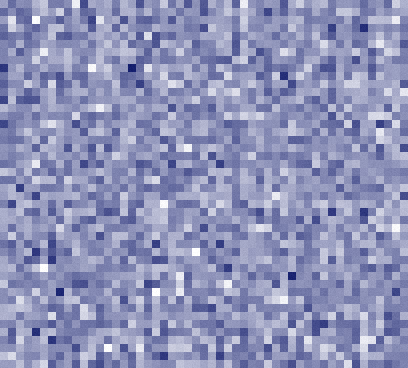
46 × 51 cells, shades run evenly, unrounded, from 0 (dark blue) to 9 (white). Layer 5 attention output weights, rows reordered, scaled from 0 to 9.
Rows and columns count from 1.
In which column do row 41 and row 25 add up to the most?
35
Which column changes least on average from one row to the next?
39
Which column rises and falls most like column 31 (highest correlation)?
10
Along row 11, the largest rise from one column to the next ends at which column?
7
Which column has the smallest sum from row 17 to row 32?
30
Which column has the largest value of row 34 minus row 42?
5
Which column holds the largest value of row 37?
20
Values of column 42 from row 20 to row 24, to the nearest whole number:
6 3 3 4 5
